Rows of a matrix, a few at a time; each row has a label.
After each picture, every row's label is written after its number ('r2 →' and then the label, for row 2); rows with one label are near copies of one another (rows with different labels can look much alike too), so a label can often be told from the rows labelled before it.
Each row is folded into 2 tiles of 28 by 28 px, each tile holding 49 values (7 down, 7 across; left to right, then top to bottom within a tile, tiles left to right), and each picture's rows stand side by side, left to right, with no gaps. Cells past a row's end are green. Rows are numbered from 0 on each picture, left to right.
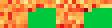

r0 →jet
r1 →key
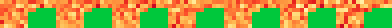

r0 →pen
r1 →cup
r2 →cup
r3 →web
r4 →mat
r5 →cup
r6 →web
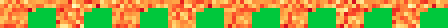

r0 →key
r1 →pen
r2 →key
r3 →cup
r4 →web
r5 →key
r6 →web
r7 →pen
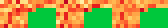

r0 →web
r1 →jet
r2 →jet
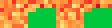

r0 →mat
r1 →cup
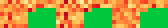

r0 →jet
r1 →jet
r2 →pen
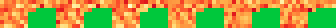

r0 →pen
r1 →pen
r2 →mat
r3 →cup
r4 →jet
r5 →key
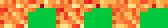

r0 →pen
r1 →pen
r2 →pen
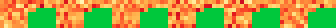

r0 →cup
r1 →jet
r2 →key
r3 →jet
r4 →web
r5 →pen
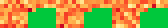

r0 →key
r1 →web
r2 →pen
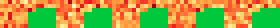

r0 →jet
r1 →mat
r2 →cup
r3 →key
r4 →mat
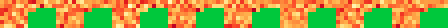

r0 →pen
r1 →web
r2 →mat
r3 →key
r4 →key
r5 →cup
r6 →pen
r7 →web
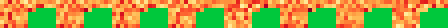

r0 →jet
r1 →key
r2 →jet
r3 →web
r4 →cup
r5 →key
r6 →key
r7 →mat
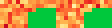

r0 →web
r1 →mat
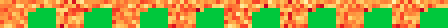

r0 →pen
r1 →web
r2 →pen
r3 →key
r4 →pen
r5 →jet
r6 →key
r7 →key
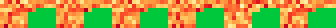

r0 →web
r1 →key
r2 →web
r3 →jet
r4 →mat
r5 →web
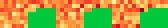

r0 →mat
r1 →cup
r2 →key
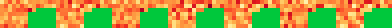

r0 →key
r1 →mat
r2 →key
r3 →cup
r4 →mat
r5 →jet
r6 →mat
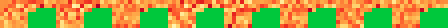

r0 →cup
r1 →cup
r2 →key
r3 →mat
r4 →web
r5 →key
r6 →pen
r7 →key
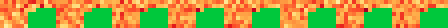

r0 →mat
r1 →pen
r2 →jet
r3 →key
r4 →key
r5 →cup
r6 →key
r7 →jet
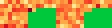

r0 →key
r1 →pen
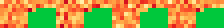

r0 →key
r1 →jet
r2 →mat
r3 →key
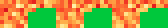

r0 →pen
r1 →mat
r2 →mat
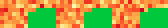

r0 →pen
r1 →pen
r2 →key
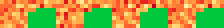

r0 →pen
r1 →jet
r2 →mat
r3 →pen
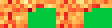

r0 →jet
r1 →jet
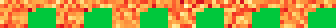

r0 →key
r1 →key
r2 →cup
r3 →mat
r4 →web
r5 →pen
